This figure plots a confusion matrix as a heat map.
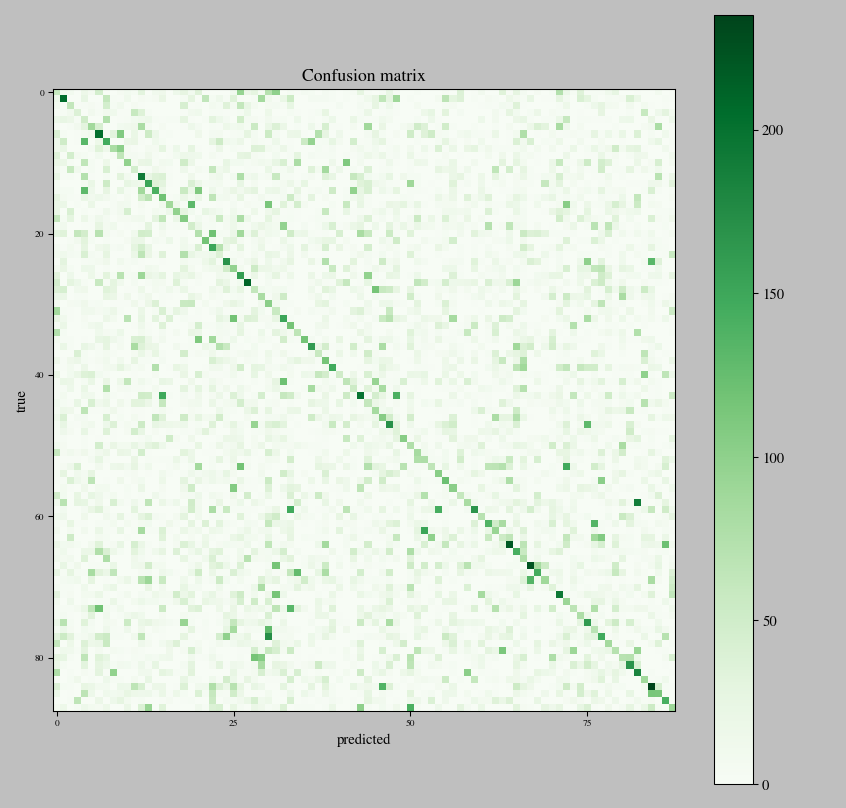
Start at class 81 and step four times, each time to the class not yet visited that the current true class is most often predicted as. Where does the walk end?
45
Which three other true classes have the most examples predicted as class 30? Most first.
77, 76, 16
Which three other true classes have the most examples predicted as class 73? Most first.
79, 33, 43
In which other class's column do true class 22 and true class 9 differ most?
23
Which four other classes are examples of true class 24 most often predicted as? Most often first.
84, 75, 38, 46
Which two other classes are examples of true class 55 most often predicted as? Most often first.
77, 64
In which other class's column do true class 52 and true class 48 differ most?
51
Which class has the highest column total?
12
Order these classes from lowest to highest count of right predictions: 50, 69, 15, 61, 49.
50, 69, 49, 15, 61
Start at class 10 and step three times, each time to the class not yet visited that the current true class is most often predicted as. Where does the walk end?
25
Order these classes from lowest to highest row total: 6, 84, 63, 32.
63, 6, 32, 84
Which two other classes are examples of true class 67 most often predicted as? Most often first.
31, 68
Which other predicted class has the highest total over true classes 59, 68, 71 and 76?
33
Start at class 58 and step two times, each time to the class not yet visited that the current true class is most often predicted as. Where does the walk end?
8
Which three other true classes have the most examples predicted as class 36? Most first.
7, 42, 46
